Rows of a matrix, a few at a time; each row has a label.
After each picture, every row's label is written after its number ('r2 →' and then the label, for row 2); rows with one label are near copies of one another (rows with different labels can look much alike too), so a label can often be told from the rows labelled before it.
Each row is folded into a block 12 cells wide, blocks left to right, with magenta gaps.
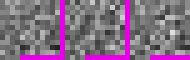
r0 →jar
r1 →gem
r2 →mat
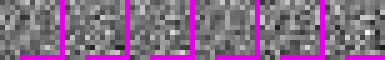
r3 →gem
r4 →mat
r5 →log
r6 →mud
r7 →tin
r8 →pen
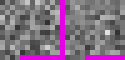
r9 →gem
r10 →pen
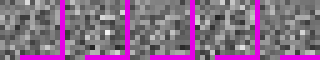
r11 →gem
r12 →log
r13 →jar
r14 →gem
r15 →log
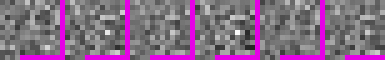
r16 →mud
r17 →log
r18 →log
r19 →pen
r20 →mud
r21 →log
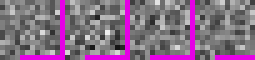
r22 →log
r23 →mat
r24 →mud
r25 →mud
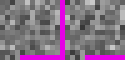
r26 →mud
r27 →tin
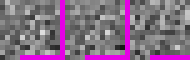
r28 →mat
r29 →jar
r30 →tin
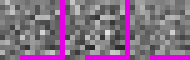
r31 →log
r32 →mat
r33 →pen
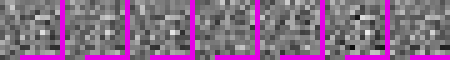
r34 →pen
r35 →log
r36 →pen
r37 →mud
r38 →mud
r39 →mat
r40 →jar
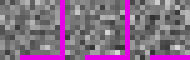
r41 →tin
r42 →log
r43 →gem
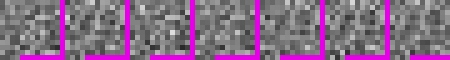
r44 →mat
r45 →tin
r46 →pen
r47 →log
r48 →mud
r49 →gem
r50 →gem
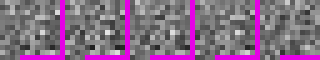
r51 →log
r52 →log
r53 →mat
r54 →log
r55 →gem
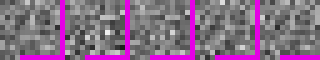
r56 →mud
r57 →log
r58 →log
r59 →gem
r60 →tin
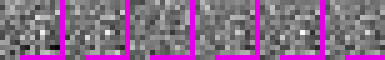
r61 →jar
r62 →log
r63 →mud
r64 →pen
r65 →pen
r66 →pen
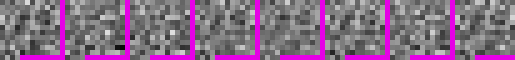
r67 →gem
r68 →jar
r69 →log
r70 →mud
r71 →gem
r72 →tin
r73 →mat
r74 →tin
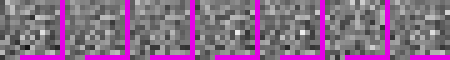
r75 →mat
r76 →mat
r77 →jar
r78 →pen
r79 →log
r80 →mud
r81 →log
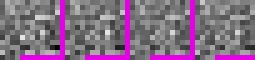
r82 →jar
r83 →jar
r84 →jar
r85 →mat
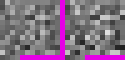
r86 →mat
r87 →mat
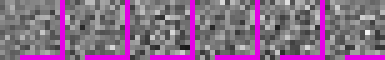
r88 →pen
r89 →tin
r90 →mat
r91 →gem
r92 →gem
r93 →pen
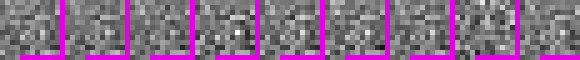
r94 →jar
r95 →mat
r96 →log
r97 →pen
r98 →mat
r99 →jar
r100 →mat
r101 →mud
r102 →pen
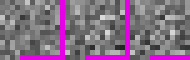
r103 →gem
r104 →jar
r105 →mat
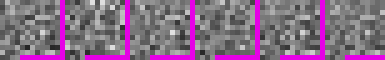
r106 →mat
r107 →mud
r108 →pen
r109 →tin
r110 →log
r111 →log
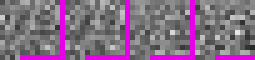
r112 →tin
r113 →mud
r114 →log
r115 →pen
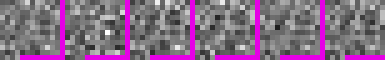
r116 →mud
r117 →log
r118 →mud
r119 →gem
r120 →tin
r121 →mud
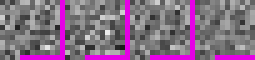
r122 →tin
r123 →jar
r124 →gem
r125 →mud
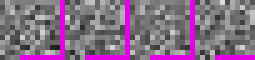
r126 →mat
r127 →tin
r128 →mat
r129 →gem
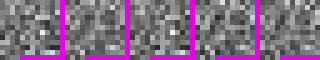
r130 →log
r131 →gem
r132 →log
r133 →gem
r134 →mud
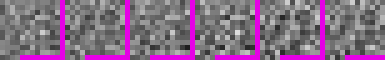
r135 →pen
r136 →gem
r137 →jar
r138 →mat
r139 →gem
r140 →gem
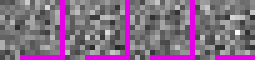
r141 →mud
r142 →mat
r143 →gem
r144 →pen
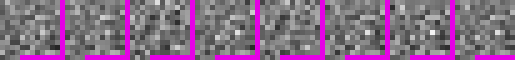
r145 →mat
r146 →log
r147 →gem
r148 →jar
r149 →tin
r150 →pen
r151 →pen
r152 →pen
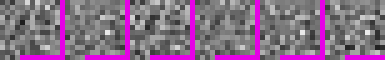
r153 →mud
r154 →pen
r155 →tin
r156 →mud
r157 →pen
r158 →pen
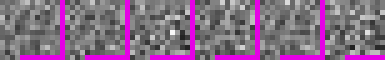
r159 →tin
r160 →gem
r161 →pen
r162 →mud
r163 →mud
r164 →log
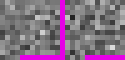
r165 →pen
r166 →tin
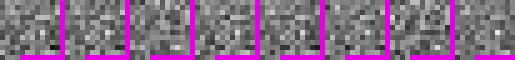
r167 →jar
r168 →jar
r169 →mud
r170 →mat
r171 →jar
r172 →pen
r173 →tin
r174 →log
